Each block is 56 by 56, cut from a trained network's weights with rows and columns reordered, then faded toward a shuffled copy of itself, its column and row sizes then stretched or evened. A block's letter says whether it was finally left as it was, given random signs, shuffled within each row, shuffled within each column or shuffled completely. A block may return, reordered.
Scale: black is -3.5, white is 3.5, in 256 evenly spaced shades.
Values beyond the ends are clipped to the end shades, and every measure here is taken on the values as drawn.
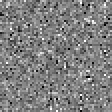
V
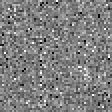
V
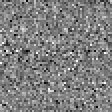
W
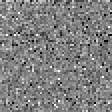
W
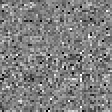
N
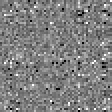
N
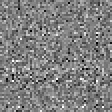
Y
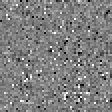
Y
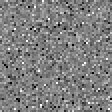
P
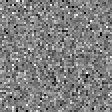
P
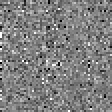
Y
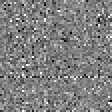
Y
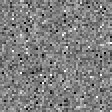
V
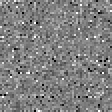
W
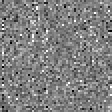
V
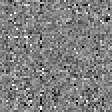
Y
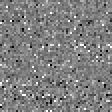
W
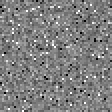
P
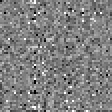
N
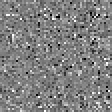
Y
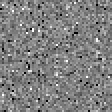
V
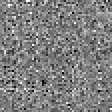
N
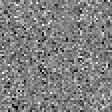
V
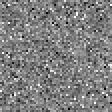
P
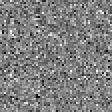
N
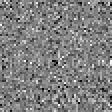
N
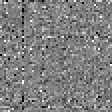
Y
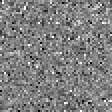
W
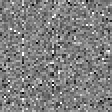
V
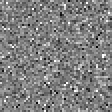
P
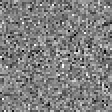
W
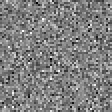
V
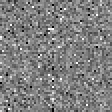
V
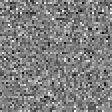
W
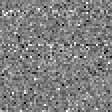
W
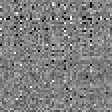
N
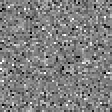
W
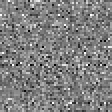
W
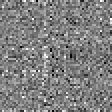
N
